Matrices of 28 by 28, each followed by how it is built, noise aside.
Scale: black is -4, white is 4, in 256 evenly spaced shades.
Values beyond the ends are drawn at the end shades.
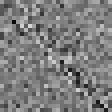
banded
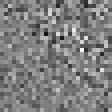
upper triangular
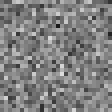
noise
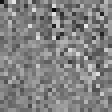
upper triangular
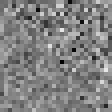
upper triangular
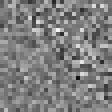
upper triangular
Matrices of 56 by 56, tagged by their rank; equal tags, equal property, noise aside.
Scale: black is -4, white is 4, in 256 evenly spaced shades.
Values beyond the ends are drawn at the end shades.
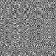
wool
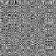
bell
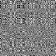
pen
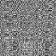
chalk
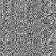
chalk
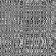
pen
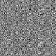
wool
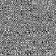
wool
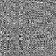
bell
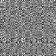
chalk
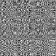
pen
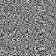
wool
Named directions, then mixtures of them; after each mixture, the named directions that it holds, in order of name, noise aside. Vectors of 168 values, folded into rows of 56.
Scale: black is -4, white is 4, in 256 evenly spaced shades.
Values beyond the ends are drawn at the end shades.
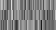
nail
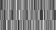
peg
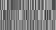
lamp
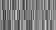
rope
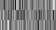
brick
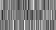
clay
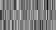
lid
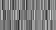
rope.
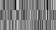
brick, lid.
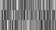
brick, nail.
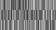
brick, clay, lamp.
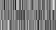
brick.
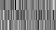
brick.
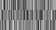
brick, clay, peg.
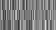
rope.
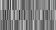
nail, peg, rope.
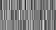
peg, rope.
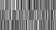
brick, lamp, nail.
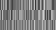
lamp.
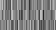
lamp, nail, peg.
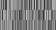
lamp.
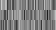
lamp, nail.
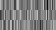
lid.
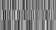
rope.
